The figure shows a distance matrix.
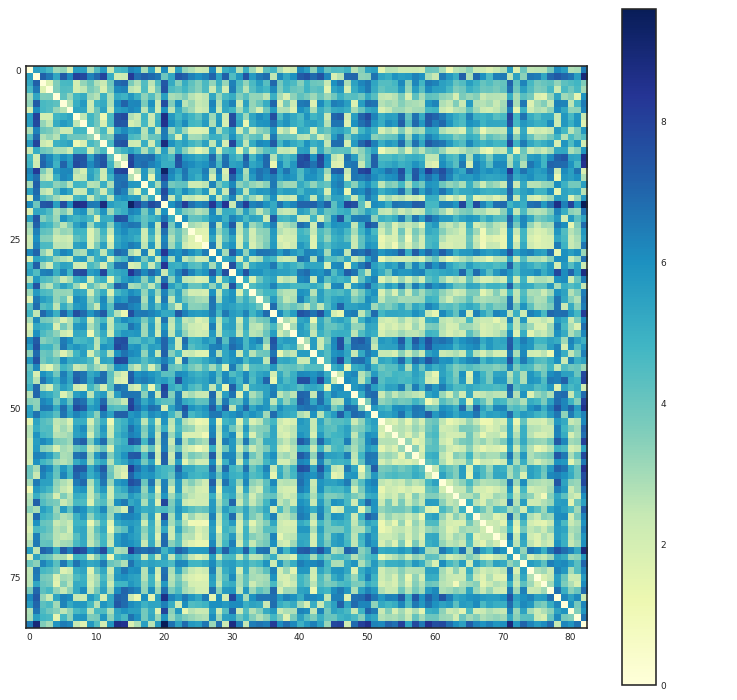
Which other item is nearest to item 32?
8
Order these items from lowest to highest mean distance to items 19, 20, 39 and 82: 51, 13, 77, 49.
77, 49, 51, 13
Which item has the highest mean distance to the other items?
20
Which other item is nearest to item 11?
7
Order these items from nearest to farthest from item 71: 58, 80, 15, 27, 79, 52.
52, 58, 80, 79, 27, 15
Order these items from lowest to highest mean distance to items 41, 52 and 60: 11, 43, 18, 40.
43, 40, 18, 11
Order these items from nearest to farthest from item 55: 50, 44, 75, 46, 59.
75, 59, 46, 44, 50
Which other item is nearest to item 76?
63
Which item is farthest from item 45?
82
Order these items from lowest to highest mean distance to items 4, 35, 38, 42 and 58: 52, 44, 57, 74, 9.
52, 9, 74, 57, 44
